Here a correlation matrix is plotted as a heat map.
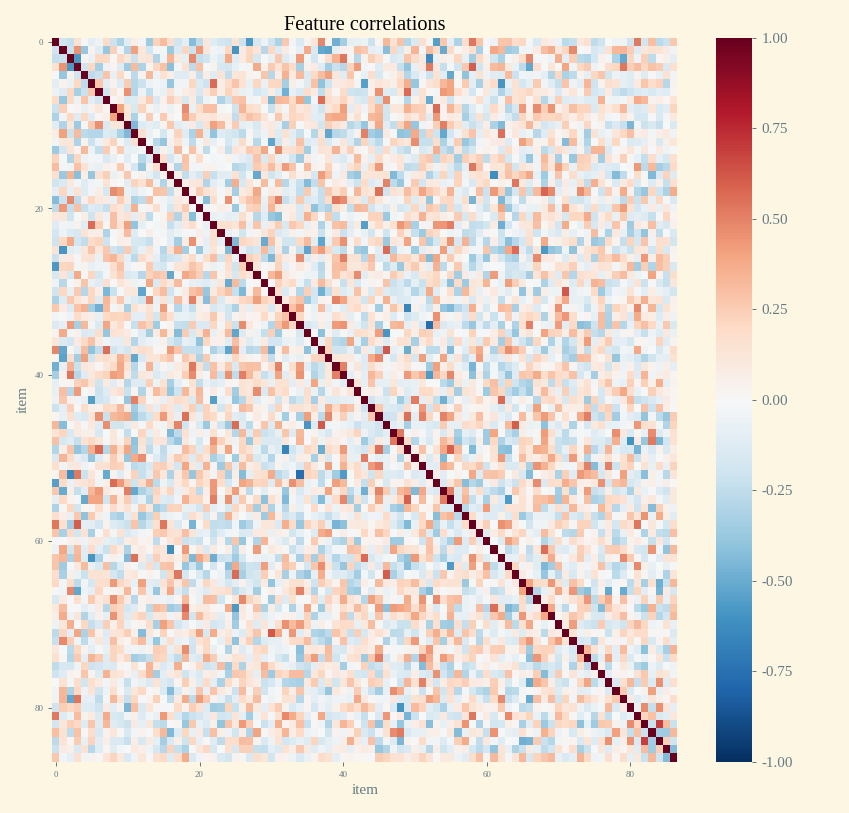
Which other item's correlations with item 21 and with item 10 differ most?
62
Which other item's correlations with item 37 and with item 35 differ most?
46
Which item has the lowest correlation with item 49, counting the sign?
32
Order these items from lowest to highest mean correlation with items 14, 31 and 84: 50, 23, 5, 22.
23, 50, 22, 5
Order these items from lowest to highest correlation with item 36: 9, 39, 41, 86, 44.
39, 9, 86, 44, 41
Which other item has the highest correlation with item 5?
22
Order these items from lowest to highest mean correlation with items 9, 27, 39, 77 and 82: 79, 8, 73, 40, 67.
73, 79, 8, 67, 40
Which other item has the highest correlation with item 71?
30
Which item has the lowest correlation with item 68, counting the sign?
25
